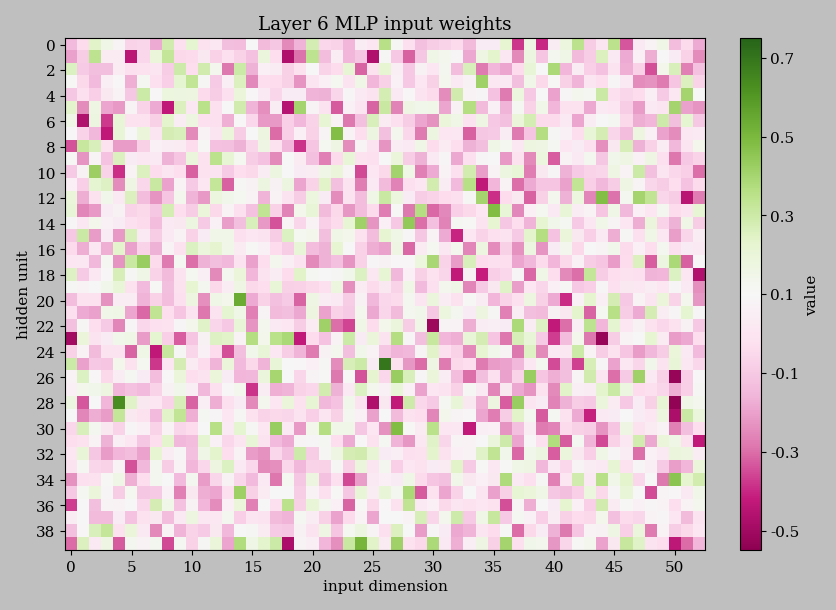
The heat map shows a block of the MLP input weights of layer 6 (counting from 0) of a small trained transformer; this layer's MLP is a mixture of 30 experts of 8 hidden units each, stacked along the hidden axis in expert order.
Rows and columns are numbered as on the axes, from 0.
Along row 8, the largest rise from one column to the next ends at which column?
1
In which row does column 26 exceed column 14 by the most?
25
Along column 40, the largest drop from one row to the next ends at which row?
32
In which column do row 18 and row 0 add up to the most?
26
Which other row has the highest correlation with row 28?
29
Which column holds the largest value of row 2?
40
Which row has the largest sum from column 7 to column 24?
30
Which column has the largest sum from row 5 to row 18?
39
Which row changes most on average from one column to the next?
28
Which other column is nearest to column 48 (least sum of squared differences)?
13
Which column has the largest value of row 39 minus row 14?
17
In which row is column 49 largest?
6
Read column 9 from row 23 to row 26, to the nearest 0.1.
-0.3 0.1 0.3 0.2
